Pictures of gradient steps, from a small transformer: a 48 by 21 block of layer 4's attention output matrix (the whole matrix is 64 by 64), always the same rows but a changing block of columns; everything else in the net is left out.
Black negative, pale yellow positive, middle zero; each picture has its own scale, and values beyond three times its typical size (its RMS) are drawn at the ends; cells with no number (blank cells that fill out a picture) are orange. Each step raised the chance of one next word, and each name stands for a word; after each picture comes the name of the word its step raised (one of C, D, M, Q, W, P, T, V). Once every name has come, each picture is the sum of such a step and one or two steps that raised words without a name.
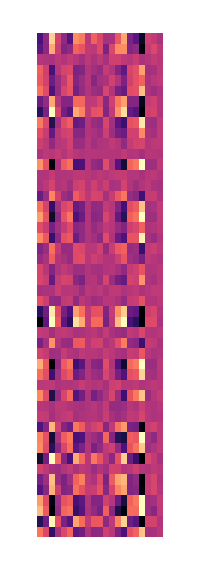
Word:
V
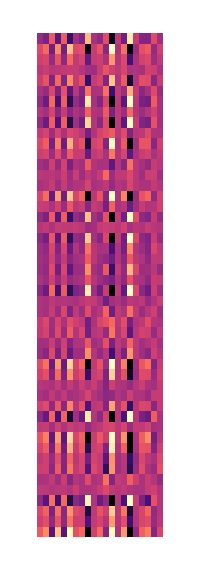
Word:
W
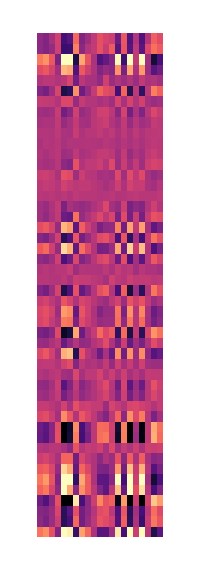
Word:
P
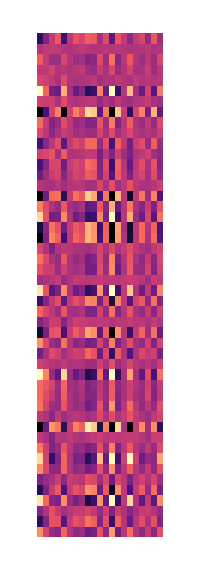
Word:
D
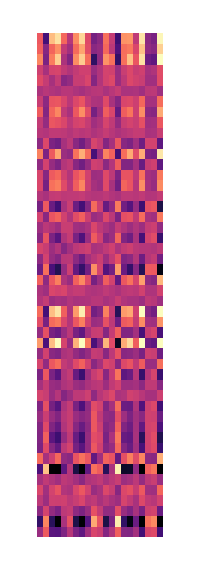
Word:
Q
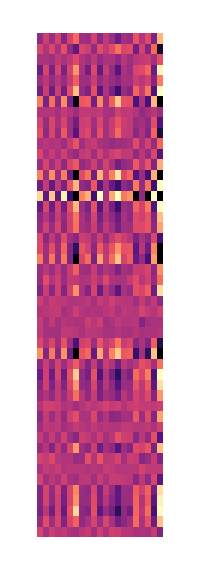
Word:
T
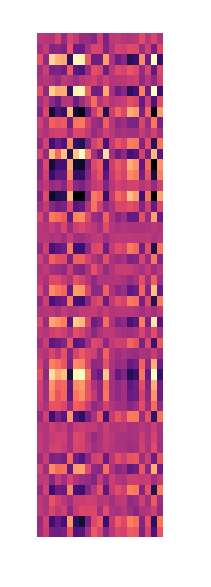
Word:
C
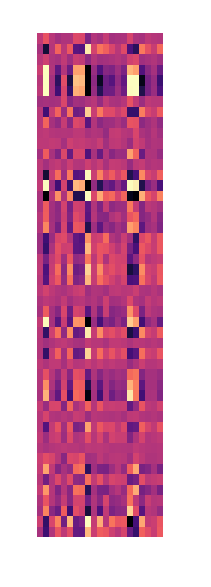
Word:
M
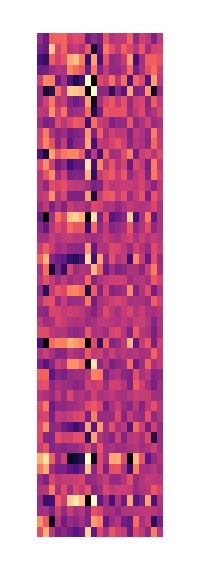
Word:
Q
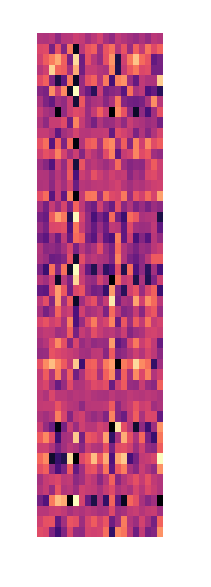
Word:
W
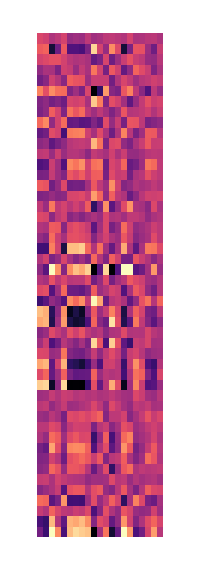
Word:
C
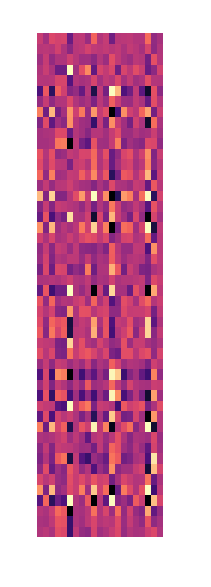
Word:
D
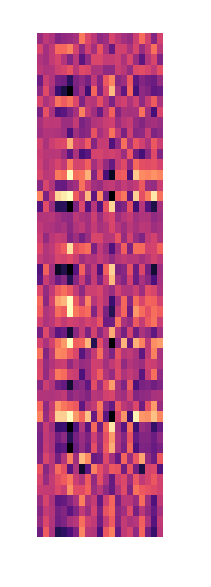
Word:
C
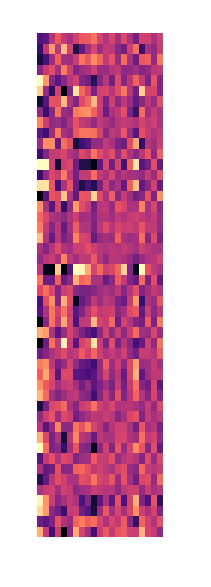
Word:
V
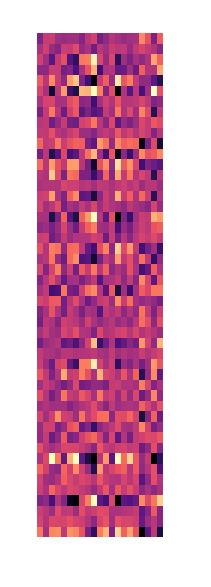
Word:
C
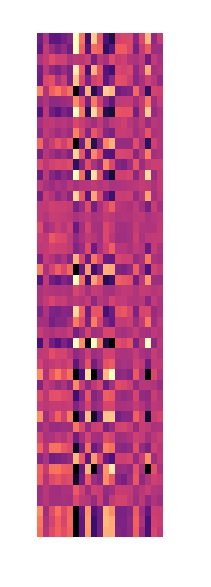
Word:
Q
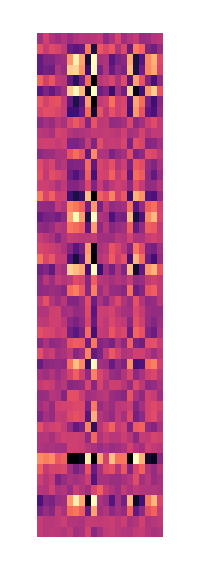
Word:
T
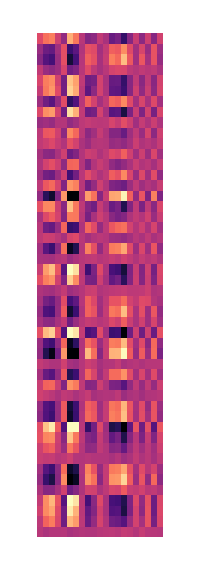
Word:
P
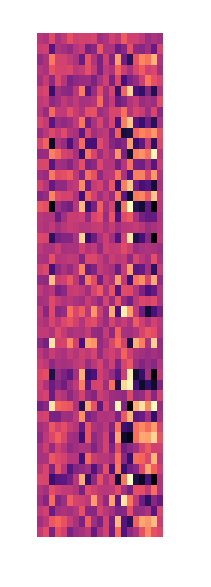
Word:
W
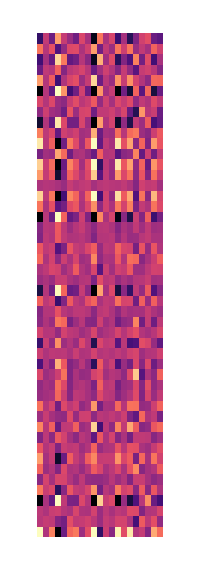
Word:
C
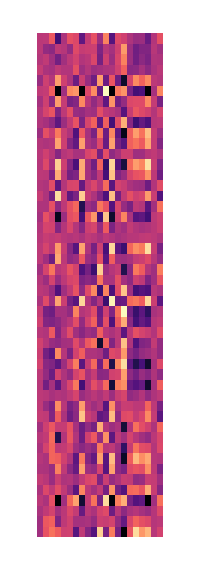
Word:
C
